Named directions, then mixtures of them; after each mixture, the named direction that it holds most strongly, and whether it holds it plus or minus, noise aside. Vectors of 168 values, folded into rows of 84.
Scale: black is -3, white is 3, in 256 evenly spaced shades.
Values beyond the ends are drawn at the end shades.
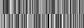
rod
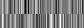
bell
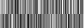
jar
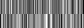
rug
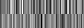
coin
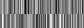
bell, plus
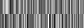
rod, minus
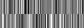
bell, plus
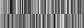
coin, minus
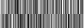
jar, plus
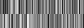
jar, minus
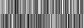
jar, plus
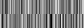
bell, minus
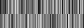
jar, minus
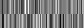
bell, minus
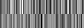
coin, plus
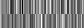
coin, minus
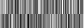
jar, plus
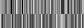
coin, minus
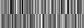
coin, minus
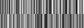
coin, plus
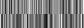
rug, minus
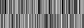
jar, minus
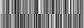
jar, plus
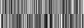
rug, minus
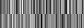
coin, plus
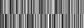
rod, minus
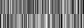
rug, plus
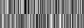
bell, plus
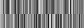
rod, plus
